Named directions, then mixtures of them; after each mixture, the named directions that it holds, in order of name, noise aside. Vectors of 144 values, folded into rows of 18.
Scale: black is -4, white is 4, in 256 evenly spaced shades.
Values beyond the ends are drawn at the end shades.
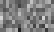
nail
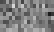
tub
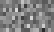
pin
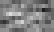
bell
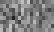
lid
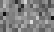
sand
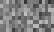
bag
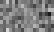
bag, tub.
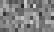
pin, sand.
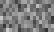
nail, pin, sand.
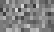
pin, tub.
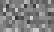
pin, tub.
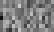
lid, nail.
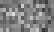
bell, pin.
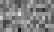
bell, nail.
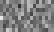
lid, nail, pin.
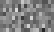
pin.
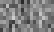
lid.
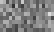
tub.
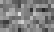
bell, nail.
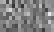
tub.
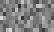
lid, nail, pin.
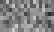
tub.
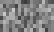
bag, lid, sand.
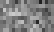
bag, bell, pin.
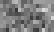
bell, pin, sand.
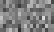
nail.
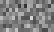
nail, pin.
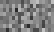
pin.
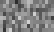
lid, nail, sand.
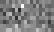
lid, pin, tub.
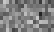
bag, sand.
